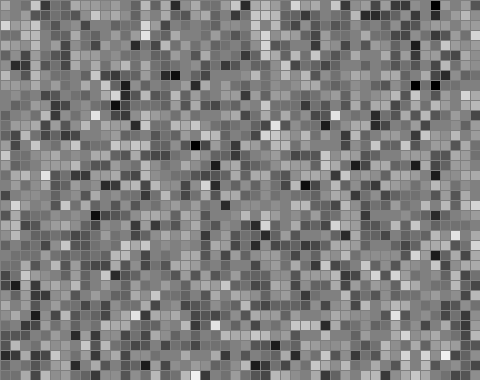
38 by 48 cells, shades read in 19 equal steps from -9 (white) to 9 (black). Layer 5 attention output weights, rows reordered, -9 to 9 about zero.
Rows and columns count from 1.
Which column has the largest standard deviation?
44
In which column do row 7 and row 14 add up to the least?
29
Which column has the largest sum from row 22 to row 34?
4
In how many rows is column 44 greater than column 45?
20
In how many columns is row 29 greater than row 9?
18
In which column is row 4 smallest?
15
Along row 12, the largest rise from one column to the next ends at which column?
6
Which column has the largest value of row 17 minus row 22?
36
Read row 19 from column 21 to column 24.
-6 6 0 2
